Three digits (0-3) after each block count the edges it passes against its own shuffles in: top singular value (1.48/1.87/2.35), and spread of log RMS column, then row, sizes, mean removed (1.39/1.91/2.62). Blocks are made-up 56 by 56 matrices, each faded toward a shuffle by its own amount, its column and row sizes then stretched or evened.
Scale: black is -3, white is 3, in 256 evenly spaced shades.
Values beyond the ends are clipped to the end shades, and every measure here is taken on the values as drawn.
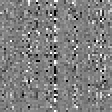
2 3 1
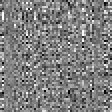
2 3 0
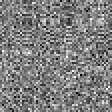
2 0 0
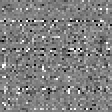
1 1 3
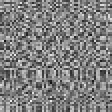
3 0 1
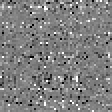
1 1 2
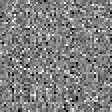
2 1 0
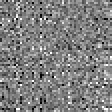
2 2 1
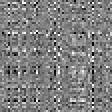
3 3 2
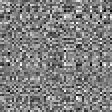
3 2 2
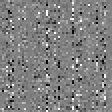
0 3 1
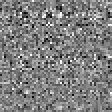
2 1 2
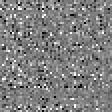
1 1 2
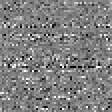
0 0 3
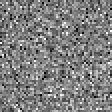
1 0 0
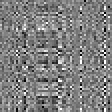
3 3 2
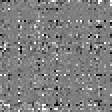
0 3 3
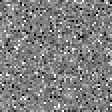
0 0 0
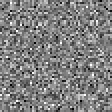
2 0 0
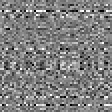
3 0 3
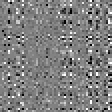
3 3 2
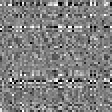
3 2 3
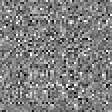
2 1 2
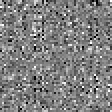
2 2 1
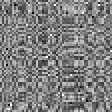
3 0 0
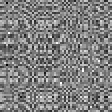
3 1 2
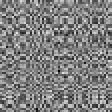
3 0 3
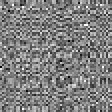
3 1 0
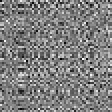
3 2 2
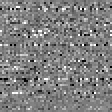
2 0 3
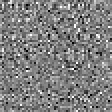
2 1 1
